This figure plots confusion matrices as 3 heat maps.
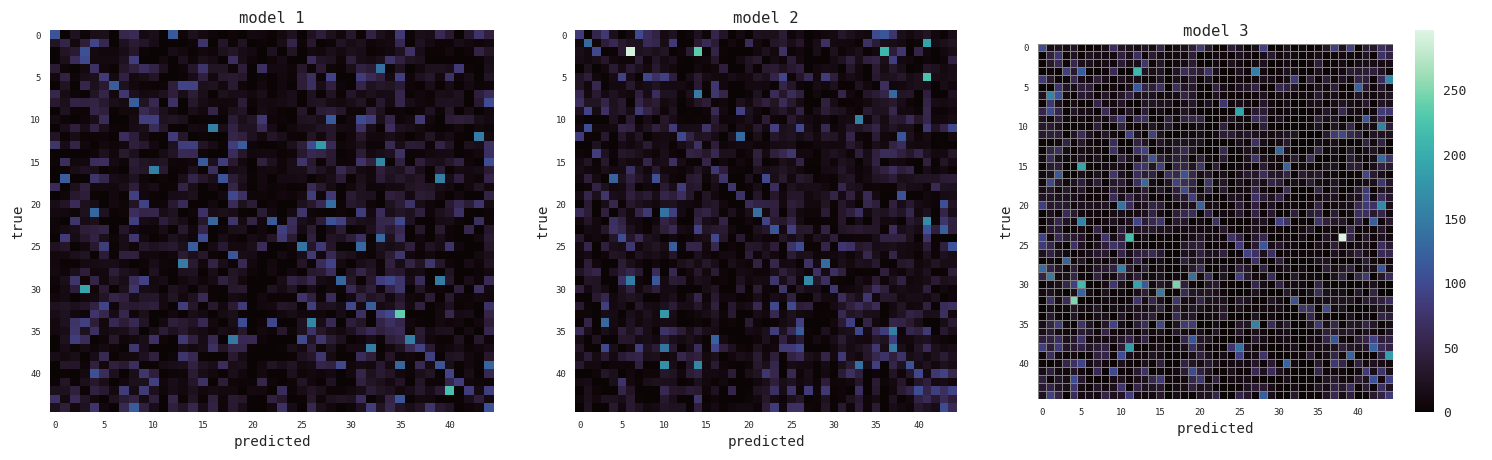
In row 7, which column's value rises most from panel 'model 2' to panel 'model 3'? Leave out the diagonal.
1
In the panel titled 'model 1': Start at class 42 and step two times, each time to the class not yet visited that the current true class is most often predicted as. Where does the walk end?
4
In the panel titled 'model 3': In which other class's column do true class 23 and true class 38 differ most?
11
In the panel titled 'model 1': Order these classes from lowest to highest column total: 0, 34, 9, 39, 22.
22, 0, 39, 9, 34
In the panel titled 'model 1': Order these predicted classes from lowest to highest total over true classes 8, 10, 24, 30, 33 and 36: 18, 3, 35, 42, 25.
42, 25, 18, 3, 35
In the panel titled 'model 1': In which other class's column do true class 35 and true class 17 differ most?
39
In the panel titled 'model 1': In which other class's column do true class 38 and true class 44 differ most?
8
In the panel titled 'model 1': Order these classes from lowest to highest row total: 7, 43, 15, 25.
7, 43, 25, 15
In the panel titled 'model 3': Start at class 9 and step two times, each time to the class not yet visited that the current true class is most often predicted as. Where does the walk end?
19
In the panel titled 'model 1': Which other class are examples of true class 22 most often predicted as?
16
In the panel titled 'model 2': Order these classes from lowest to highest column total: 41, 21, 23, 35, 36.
21, 36, 35, 23, 41
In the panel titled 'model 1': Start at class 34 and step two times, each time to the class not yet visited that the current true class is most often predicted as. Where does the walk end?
18
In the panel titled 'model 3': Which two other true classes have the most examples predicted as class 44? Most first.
39, 4
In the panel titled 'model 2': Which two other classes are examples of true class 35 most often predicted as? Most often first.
37, 26
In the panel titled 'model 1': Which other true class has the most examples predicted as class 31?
25
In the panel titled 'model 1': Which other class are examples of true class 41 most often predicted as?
10
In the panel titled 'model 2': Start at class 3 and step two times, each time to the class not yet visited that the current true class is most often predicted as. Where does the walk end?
10
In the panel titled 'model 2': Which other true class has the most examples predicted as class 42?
40
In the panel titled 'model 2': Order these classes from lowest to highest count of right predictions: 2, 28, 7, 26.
26, 7, 28, 2
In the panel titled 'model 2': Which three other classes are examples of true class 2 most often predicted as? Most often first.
6, 14, 36
